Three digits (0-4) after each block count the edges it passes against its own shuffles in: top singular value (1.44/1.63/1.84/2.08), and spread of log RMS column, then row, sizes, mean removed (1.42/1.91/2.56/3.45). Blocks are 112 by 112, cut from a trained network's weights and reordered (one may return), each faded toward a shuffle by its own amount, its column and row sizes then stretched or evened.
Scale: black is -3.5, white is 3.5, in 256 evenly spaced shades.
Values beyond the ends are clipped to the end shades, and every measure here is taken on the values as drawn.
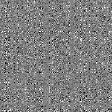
2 4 3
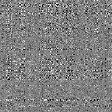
3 3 4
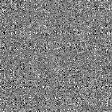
0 3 3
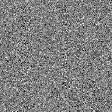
1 2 0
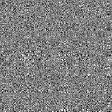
4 2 3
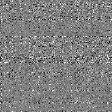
1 3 4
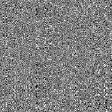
3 3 1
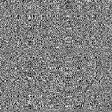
4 2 3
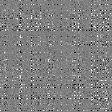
1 4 4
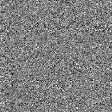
2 1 2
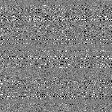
2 2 4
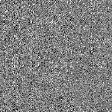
1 3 1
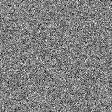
1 0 0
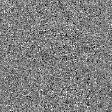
0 2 2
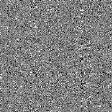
0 3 2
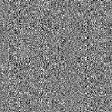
4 3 2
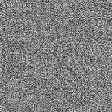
4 1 0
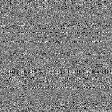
3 0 4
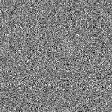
3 1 2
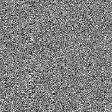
1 3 0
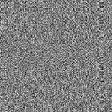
4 2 1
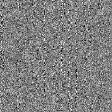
2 3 0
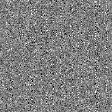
0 3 0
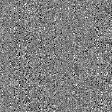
0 4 1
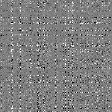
2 4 4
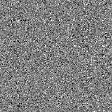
2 2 2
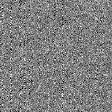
1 3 0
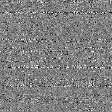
1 1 4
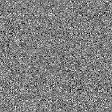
1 1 3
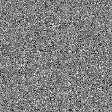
0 2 1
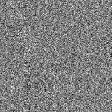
3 2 0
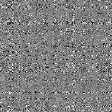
3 3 4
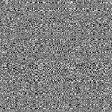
4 1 4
